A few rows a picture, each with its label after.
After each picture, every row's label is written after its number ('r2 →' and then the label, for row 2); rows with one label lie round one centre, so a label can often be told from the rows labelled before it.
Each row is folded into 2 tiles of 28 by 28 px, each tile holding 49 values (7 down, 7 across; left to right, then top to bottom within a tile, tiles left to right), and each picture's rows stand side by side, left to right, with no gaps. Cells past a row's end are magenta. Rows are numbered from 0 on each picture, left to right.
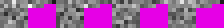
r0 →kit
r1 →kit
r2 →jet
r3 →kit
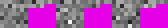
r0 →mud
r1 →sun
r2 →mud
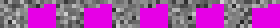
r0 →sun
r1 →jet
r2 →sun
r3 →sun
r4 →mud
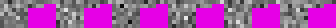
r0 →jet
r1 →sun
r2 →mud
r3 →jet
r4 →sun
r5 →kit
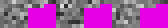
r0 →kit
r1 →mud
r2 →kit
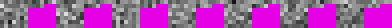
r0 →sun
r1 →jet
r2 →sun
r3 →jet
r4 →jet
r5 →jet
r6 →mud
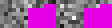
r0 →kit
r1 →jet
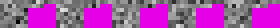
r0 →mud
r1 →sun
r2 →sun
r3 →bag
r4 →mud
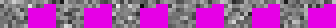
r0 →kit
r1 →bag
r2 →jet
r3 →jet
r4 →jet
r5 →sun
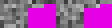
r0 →bag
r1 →jet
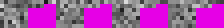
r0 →sun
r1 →mud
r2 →kit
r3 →kit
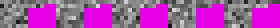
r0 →mud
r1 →jet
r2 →kit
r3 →sun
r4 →bag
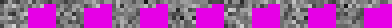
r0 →bag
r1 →jet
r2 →mud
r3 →kit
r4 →sun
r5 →kit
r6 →mud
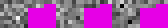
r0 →jet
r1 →sun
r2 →mud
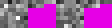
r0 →jet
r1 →bag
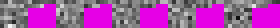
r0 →bag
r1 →jet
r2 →sun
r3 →sun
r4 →kit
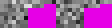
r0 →kit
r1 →jet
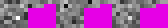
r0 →jet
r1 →mud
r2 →jet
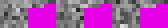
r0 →kit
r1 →kit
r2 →bag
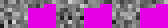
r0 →sun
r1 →kit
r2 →jet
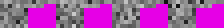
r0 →mud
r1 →mud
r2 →kit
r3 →mud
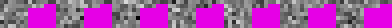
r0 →bag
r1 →kit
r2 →kit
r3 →sun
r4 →sun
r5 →kit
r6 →bag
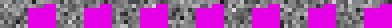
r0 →mud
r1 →sun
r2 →bag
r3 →kit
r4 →mud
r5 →sun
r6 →kit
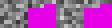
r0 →jet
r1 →bag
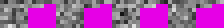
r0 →bag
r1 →jet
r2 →bag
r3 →jet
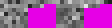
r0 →jet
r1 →kit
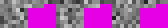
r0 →kit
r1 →bag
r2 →mud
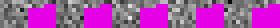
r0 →kit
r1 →kit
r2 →jet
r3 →sun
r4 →sun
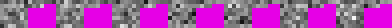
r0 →bag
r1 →bag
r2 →bag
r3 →mud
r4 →mud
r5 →jet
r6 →jet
